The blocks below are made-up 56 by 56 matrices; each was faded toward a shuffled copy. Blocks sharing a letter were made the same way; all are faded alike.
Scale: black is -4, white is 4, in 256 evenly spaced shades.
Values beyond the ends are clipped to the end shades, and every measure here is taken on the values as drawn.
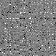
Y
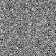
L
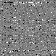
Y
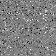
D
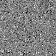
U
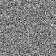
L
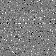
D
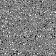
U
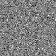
L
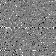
Y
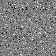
D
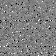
D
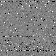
D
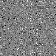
Y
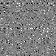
Y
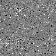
D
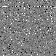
D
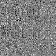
L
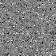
U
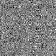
L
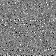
U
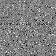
U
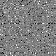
Y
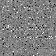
Y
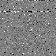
Y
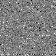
U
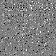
Y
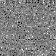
Y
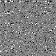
Y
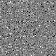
Y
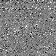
U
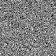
L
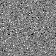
U
